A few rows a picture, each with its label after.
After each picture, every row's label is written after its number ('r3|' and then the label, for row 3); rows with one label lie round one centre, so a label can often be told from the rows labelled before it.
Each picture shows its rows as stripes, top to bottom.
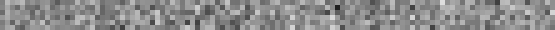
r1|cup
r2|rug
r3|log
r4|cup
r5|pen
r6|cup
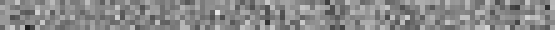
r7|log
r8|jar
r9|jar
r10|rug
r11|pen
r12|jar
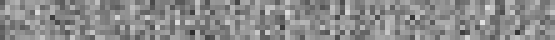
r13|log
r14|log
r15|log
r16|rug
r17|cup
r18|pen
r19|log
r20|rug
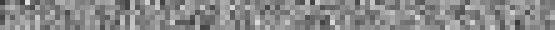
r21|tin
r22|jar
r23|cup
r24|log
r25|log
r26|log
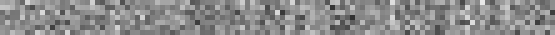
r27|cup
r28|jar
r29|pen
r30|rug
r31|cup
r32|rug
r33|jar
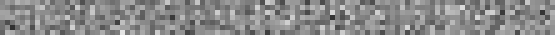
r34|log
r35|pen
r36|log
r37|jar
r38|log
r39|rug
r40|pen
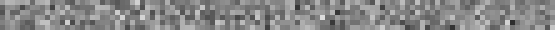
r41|log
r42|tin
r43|rug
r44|pen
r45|jar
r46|jar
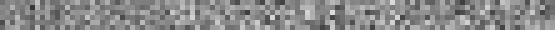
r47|cup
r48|jar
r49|cup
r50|jar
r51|rug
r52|log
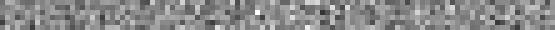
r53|jar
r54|log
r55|log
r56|cup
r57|log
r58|jar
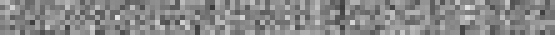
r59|jar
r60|jar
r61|cup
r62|rug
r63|jar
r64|cup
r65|cup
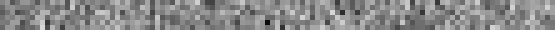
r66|rug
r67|rug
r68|tin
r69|pen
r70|pen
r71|pen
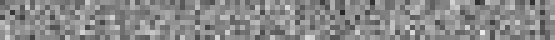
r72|log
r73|log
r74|cup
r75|tin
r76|cup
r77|rug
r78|cup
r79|jar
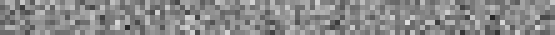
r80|jar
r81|tin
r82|pen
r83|cup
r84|rug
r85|jar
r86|cup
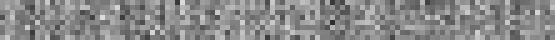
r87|jar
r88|jar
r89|jar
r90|tin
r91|jar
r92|log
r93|jar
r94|jar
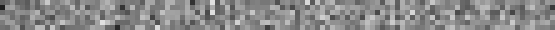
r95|tin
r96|tin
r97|cup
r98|rug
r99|tin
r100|pen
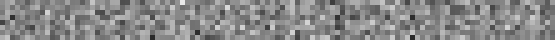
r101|jar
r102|cup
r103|cup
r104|rug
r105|tin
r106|jar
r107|cup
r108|rug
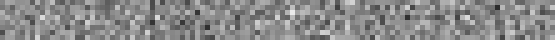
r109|log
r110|rug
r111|cup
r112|pen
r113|log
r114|log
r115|tin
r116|log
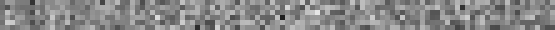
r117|jar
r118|tin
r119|jar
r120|pen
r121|jar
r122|cup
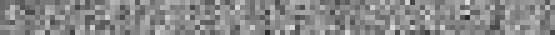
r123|rug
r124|tin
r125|jar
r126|tin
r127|rug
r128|cup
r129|pen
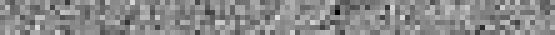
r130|cup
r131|rug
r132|rug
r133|pen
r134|jar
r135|log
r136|cup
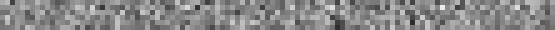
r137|rug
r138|cup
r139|pen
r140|jar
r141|rug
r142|rug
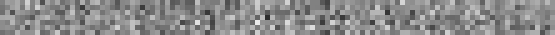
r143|log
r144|log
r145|rug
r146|jar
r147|log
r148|jar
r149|log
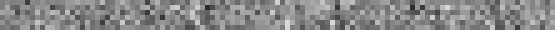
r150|pen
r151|rug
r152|jar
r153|rug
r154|log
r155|log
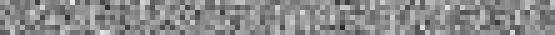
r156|rug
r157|pen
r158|cup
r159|cup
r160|cup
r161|jar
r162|tin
